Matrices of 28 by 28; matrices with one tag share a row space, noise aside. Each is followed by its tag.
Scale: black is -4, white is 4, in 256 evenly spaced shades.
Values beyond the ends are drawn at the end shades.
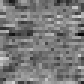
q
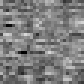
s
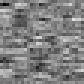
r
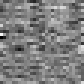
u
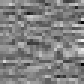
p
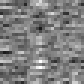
r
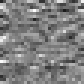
u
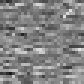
s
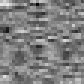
r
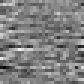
q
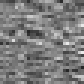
p
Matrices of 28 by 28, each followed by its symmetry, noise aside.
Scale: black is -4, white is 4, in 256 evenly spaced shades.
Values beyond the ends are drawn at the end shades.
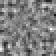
antisymmetric.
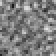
symmetric across the other diagonal.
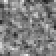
antisymmetric.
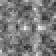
mirrored top to bottom.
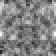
mirrored left to right.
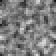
symmetric.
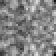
mirrored top to bottom.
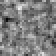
antisymmetric.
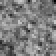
symmetric across the other diagonal.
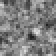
antisymmetric.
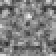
mirrored left to right.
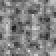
mirrored top to bottom.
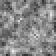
symmetric.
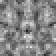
mirrored left to right.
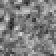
antisymmetric.
